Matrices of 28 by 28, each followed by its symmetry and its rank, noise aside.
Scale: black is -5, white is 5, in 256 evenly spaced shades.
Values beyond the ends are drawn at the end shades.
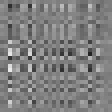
no symmetry, rank one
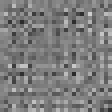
symmetric, rank three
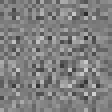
symmetric, rank two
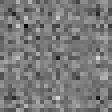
symmetric, rank three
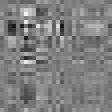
antisymmetric, rank two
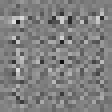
no symmetry, rank three
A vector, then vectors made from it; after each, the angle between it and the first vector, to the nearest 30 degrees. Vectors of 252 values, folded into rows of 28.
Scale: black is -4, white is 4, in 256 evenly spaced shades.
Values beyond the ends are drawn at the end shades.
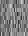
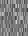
90 degrees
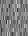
120 degrees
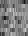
60 degrees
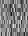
150 degrees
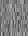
30 degrees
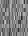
60 degrees
